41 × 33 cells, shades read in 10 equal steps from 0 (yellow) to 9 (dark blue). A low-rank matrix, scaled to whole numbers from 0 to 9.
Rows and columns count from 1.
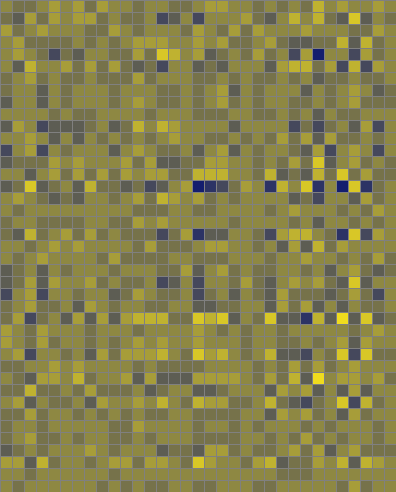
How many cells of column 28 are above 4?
19
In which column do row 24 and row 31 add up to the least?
30
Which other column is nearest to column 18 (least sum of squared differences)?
13
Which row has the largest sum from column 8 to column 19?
16
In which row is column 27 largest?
5
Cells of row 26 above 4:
17
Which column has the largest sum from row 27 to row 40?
26
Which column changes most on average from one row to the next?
29
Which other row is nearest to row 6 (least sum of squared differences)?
20
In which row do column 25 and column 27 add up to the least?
32
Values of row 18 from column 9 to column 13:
4 4 4 5 5
